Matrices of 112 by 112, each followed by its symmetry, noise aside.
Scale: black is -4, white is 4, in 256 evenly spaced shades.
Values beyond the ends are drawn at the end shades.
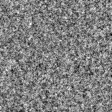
no symmetry.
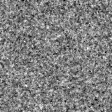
no symmetry.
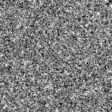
symmetric across the other diagonal.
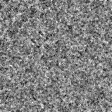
symmetric.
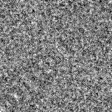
symmetric across the other diagonal.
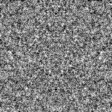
mirrored left to right.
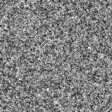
symmetric.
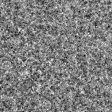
symmetric across the other diagonal.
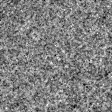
symmetric.
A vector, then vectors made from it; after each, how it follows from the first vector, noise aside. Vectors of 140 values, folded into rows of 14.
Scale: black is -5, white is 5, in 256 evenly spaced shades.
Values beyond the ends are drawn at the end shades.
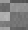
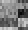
reversed, negated, scaled up.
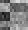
negated, scaled up.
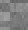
shrunk.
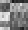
scaled up.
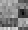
reversed, negated, scaled up.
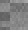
negated, shrunk.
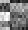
scaled up.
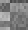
copied.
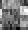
wrapped around, scaled up.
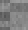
negated, shrunk.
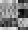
reversed, negated, scaled up.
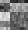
scaled up.
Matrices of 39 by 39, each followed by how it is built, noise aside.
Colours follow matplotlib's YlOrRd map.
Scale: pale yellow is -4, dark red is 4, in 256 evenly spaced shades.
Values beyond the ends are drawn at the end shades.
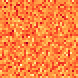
repeating columns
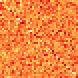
diagonal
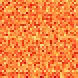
repeating columns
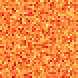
repeating rows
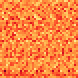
repeating columns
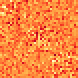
block diagonal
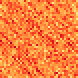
Toeplitz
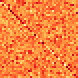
diagonal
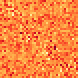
block diagonal
